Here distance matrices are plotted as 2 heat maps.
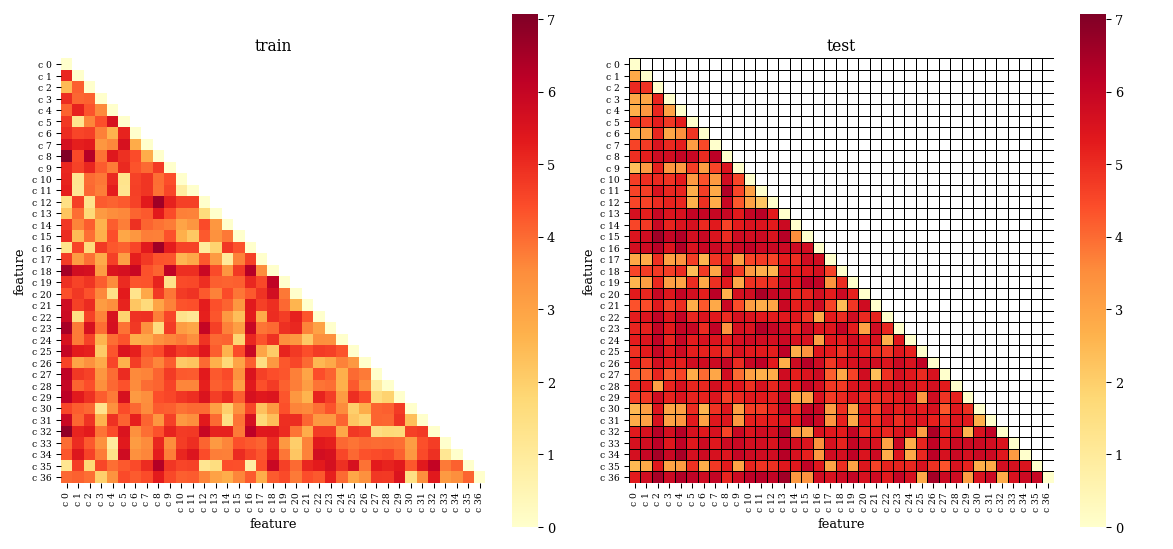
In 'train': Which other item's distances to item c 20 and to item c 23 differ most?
c 4
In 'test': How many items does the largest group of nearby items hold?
11
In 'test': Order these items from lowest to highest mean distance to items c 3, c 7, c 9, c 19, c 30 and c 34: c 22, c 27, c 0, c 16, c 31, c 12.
c 0, c 31, c 27, c 12, c 22, c 16
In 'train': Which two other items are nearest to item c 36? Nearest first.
c 30, c 3
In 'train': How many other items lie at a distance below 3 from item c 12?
5
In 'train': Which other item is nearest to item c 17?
c 14
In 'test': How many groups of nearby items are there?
7
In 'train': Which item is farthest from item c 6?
c 18
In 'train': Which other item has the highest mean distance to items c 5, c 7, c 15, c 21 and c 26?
c 0
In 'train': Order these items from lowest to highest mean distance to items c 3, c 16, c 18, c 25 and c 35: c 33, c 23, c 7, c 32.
c 33, c 7, c 23, c 32
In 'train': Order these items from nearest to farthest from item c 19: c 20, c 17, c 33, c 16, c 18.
c 33, c 20, c 17, c 16, c 18
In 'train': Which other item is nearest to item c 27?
c 28
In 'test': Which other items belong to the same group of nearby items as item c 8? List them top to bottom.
c 20, c 23
